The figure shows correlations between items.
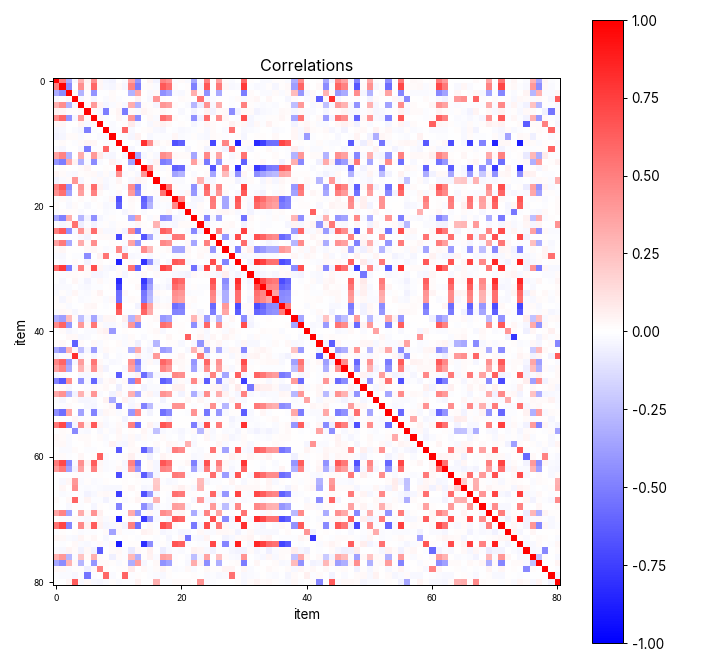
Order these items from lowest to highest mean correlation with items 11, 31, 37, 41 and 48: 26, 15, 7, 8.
26, 7, 15, 8
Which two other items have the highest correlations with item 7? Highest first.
60, 78
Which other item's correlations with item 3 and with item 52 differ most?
44
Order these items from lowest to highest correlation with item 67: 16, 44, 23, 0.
0, 16, 23, 44
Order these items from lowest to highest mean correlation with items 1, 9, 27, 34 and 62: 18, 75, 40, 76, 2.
2, 40, 75, 76, 18
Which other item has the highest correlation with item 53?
48
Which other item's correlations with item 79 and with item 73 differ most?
41
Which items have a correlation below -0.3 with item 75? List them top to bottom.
7, 60, 78
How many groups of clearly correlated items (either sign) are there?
9
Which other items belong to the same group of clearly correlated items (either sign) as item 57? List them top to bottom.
54
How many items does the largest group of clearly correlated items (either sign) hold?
28
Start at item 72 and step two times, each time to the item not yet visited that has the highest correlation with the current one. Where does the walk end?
51
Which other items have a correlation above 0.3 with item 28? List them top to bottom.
8, 11, 79
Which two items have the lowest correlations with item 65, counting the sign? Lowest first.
42, 56
